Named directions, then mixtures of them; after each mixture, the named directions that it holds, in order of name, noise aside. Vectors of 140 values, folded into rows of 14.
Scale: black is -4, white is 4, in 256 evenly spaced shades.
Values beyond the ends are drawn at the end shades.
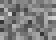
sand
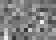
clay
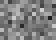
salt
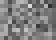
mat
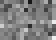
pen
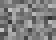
mat, salt, sand.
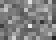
clay, pen.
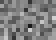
clay, pen, sand.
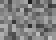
mat, pen, sand.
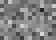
salt, sand.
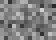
mat, salt, sand.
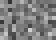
clay, mat, sand.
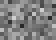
salt.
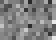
pen.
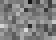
mat, pen.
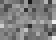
pen.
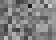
mat.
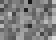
pen, sand.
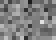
clay, pen, salt.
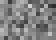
mat, salt.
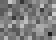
mat, pen, salt.
